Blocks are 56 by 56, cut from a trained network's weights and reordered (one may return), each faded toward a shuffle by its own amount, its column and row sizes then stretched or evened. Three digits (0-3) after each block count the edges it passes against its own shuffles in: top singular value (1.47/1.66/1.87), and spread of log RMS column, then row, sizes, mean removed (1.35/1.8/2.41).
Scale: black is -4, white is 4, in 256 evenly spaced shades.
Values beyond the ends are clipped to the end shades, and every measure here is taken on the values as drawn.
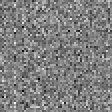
0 2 1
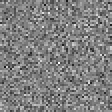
2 0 0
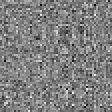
2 2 1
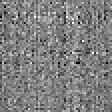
1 1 2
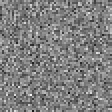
1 0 0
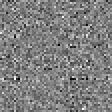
2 1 2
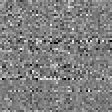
2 2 3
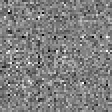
0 2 2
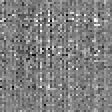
3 2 3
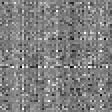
3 1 3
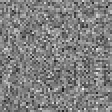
0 1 0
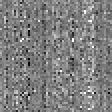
2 3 1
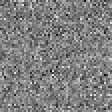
0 1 2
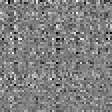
3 1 3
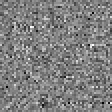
0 0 2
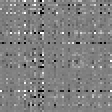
1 3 3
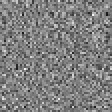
3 1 2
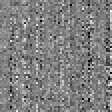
1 3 0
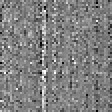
2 3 1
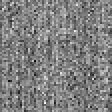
1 1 0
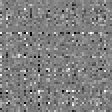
0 3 3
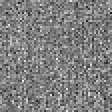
0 0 0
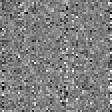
1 3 1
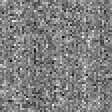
0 1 0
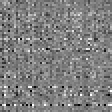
1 1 3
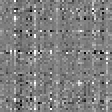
3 3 3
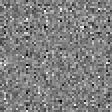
0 2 1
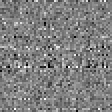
1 1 3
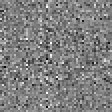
1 2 2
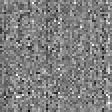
1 2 1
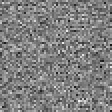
2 2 1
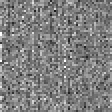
1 2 0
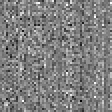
0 3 0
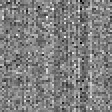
2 1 1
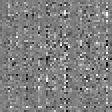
0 3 3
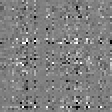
1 3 3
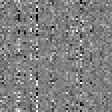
2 3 1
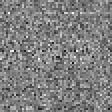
1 0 2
